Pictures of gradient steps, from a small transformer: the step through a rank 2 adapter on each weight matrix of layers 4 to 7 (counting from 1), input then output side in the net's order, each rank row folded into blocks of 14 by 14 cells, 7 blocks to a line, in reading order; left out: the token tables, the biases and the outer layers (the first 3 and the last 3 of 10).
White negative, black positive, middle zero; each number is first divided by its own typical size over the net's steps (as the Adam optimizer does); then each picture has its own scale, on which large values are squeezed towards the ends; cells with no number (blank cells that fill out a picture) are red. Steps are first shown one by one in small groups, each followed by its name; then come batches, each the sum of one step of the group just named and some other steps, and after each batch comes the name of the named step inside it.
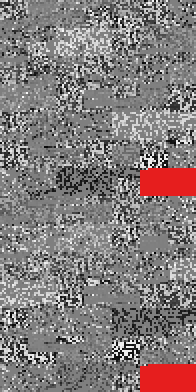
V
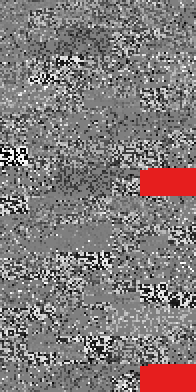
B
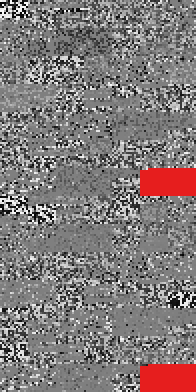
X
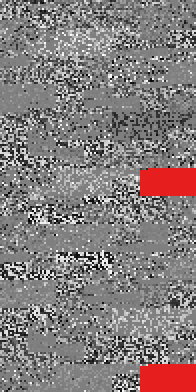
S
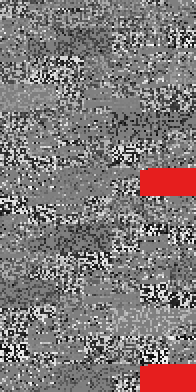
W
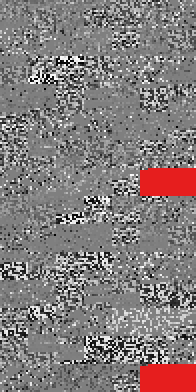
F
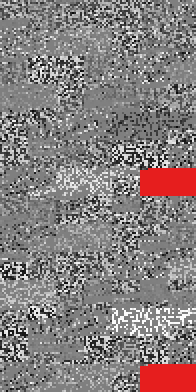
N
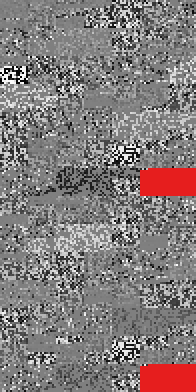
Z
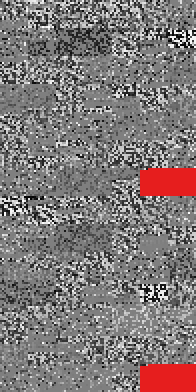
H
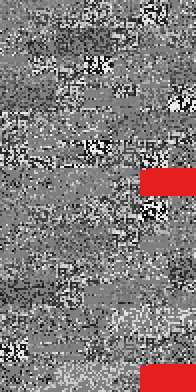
N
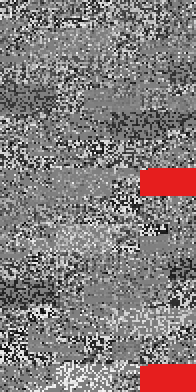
S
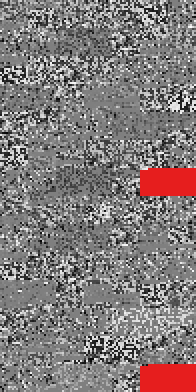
B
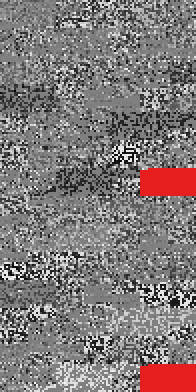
B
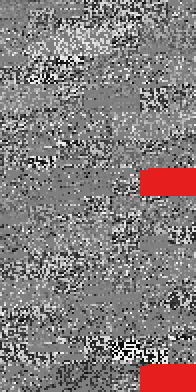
F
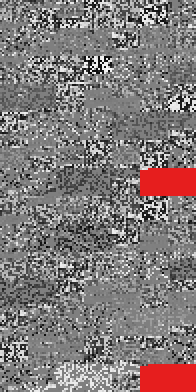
X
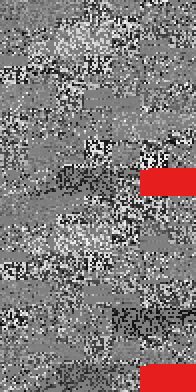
V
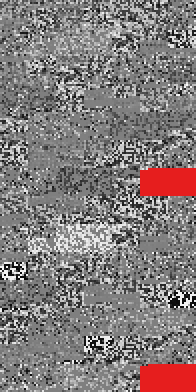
B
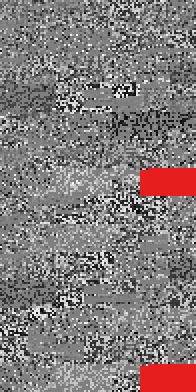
S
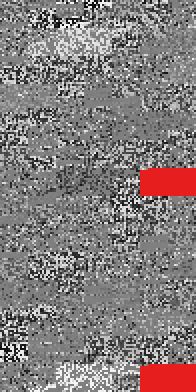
N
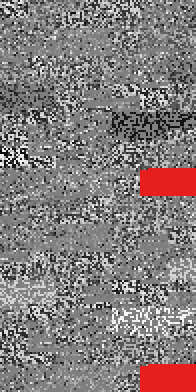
N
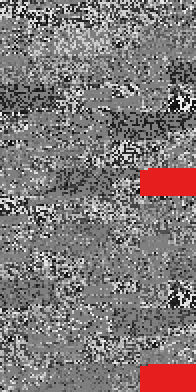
X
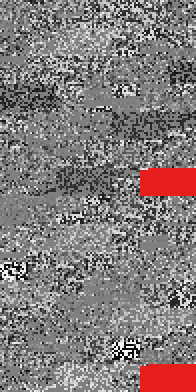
V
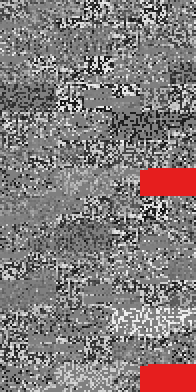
N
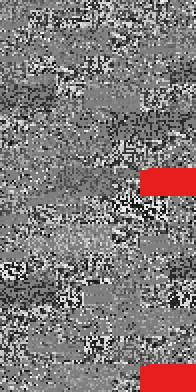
W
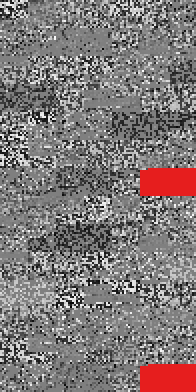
F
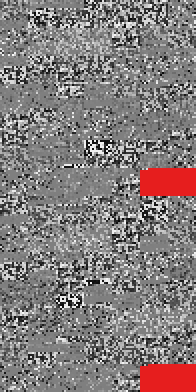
Z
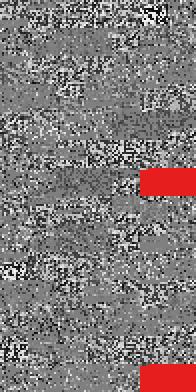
H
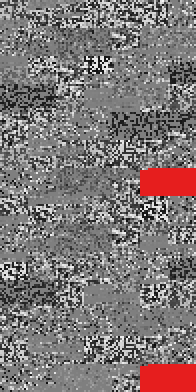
W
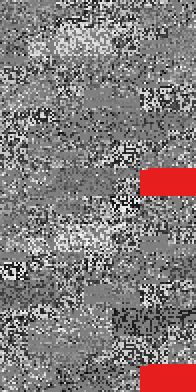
Z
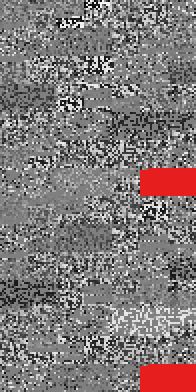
N
